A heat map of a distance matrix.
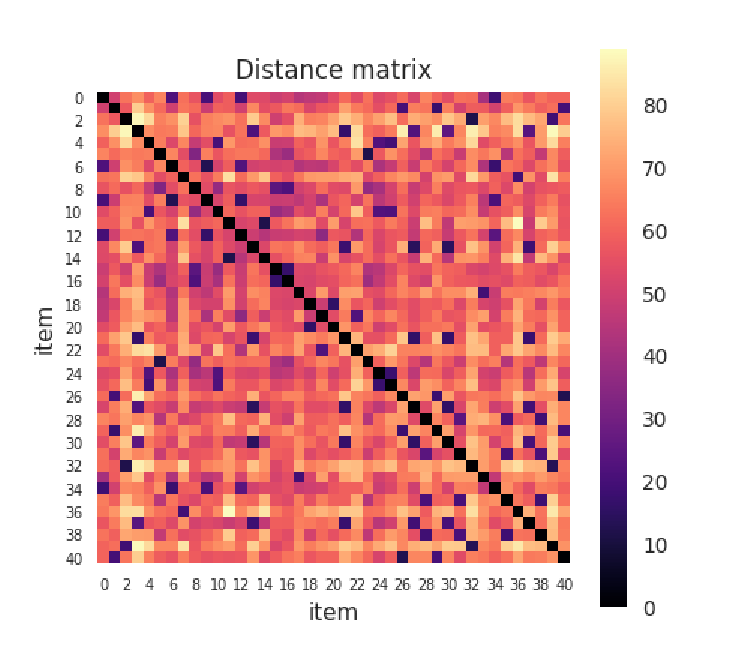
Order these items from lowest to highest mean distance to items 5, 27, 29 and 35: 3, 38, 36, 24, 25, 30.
38, 30, 24, 3, 25, 36
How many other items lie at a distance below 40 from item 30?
5
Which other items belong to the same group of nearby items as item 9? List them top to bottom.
0, 6, 12, 34
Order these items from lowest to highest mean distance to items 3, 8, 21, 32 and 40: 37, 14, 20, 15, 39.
37, 15, 14, 39, 20
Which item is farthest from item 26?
3
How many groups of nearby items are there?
13
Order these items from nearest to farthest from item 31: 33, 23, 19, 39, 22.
23, 19, 22, 33, 39
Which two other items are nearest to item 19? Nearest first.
22, 12
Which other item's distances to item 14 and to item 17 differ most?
11
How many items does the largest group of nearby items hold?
6
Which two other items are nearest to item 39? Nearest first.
32, 2
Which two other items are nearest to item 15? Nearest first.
16, 8
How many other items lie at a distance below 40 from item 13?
5
